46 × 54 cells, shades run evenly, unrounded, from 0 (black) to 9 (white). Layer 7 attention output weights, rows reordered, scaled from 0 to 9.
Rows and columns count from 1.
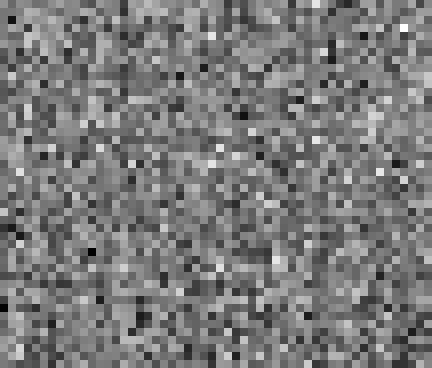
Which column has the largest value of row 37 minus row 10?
23
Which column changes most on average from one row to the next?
46
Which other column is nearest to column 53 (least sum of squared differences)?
25
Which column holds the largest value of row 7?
41
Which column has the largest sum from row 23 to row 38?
35
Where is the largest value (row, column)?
4, 51
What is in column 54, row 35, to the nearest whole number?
3
